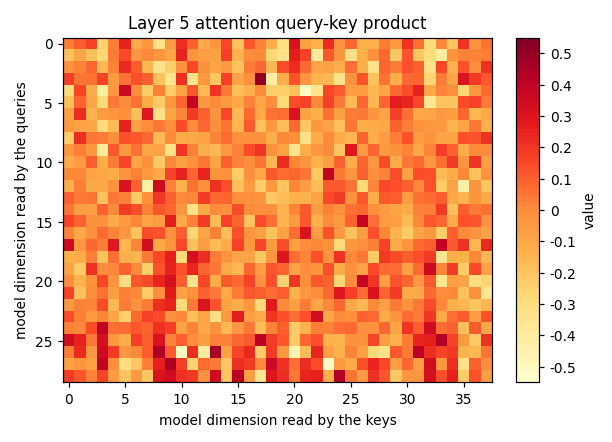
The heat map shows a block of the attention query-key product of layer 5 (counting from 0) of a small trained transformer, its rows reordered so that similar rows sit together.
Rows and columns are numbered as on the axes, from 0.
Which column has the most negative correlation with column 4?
12
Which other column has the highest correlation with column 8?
32
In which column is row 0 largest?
20
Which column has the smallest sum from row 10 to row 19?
22
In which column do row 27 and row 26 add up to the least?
23
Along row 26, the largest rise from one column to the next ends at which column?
13
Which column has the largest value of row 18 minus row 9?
9
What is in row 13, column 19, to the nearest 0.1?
-0.2
